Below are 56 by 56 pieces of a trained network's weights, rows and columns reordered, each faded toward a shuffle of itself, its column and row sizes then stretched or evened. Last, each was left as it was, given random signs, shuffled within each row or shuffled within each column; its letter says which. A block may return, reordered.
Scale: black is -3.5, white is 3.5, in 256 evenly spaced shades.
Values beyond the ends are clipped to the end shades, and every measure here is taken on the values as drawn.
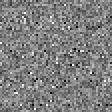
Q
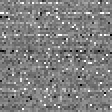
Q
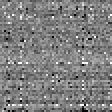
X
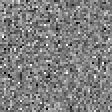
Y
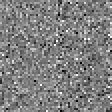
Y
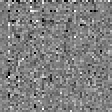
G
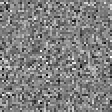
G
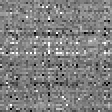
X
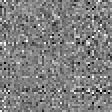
X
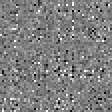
G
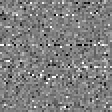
Q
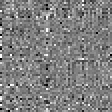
X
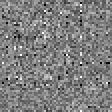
G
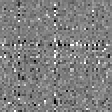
X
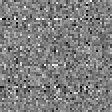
G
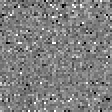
Q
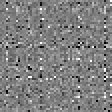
X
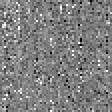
Y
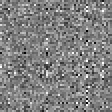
G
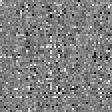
G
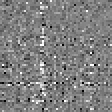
X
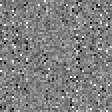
Y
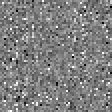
Y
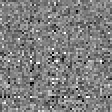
G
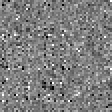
G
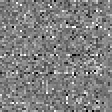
G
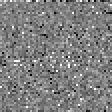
Q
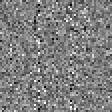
Y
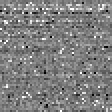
Q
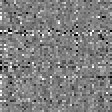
X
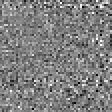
X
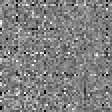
G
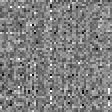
X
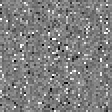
Y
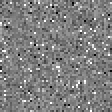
Y
